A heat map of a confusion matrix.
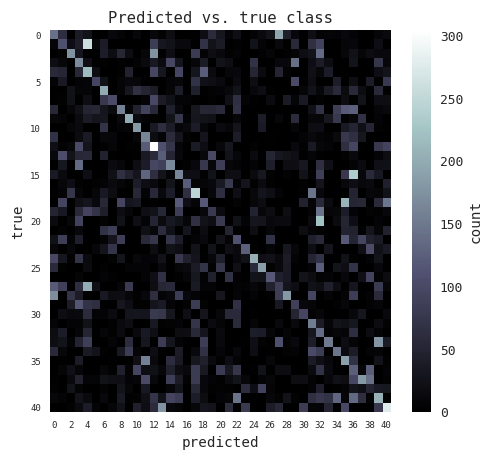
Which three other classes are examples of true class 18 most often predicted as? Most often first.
35, 40, 15
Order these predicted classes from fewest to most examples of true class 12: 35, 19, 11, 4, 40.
19, 4, 35, 40, 11
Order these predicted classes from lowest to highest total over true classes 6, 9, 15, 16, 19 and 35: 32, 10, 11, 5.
5, 10, 32, 11
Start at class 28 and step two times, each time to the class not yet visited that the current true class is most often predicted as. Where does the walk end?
27
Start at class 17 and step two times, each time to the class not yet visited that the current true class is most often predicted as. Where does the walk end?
22
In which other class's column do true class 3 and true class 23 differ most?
29
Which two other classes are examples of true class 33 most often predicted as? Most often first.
39, 27
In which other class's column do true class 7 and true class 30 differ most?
6
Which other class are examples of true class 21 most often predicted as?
7
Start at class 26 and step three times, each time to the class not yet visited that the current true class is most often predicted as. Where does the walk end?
32
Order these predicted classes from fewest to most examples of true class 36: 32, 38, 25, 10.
25, 32, 10, 38
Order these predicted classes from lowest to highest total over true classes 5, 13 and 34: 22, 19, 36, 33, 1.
33, 22, 36, 19, 1
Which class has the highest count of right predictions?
12
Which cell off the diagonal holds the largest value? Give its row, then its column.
1, 4
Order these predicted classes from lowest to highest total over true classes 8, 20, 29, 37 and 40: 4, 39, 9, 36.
9, 39, 4, 36
